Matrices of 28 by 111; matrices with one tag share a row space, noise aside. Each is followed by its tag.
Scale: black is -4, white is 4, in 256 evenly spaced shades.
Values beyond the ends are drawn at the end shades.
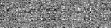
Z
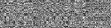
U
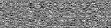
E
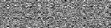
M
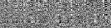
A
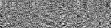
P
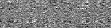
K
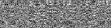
E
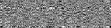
P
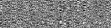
P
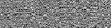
A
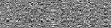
Z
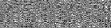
A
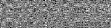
K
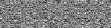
K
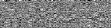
E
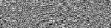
P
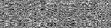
E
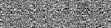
K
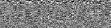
M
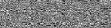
Z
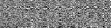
A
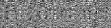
E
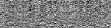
E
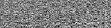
A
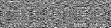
K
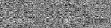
U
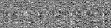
A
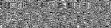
P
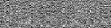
Z
